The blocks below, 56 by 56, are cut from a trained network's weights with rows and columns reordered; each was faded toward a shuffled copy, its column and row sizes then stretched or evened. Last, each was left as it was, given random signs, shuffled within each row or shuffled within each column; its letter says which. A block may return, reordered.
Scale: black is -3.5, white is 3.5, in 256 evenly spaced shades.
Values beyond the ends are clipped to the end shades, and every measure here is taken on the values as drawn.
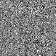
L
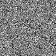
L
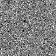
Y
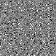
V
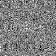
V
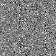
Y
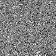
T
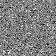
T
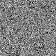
T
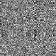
V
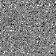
L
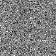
L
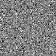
L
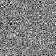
V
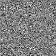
L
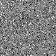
Y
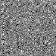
V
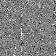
Y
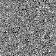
Y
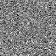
V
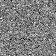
T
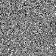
L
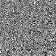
V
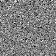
T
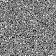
T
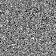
T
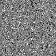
Y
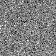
T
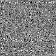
L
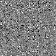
L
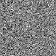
V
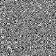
V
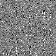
L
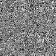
V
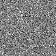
T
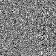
Y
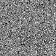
Y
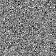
T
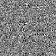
V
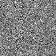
Y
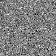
T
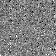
Y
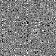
V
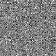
V
